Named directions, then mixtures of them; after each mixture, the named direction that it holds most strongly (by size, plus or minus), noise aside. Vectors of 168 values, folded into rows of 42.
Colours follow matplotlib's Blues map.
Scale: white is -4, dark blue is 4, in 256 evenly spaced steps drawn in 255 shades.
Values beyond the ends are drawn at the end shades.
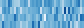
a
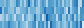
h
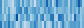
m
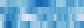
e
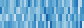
h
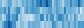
e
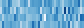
a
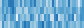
m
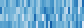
h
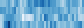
e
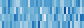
a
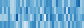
m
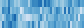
a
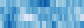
e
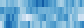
e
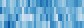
e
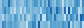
a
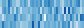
a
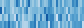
h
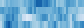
e
